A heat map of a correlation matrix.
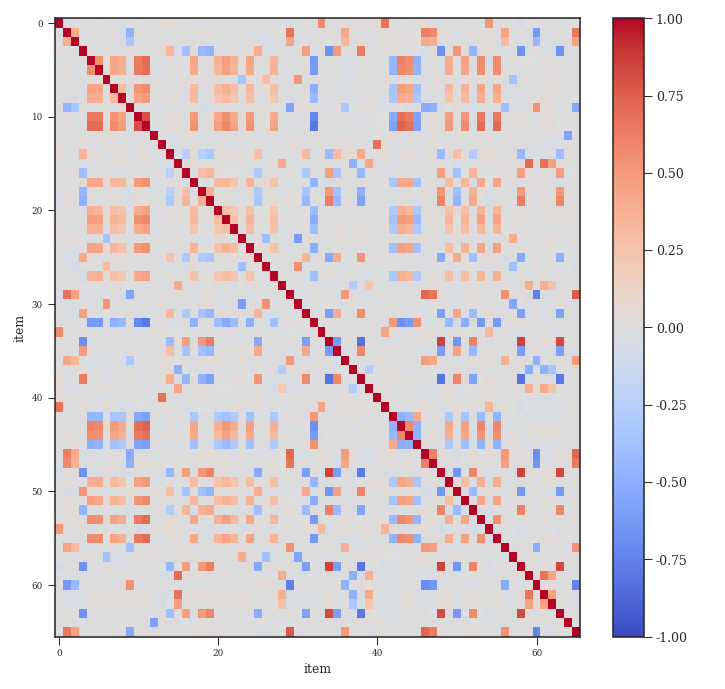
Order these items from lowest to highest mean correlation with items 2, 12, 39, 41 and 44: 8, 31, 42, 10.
42, 31, 8, 10
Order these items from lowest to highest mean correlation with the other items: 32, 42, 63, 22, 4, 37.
32, 42, 37, 63, 22, 4
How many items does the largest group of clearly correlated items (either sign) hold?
21
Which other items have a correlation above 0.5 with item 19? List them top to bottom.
34, 48, 58, 63
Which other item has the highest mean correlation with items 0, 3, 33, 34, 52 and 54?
41
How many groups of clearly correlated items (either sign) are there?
8
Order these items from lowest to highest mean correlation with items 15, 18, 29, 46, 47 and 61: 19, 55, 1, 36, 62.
55, 19, 62, 36, 1
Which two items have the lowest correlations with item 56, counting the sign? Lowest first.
60, 9
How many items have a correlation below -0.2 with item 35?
8
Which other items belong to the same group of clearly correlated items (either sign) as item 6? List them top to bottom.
23, 26, 30, 57
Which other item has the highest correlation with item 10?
11
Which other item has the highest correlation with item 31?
38
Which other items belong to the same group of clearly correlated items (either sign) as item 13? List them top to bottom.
40
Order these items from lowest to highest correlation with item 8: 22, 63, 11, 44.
63, 22, 44, 11
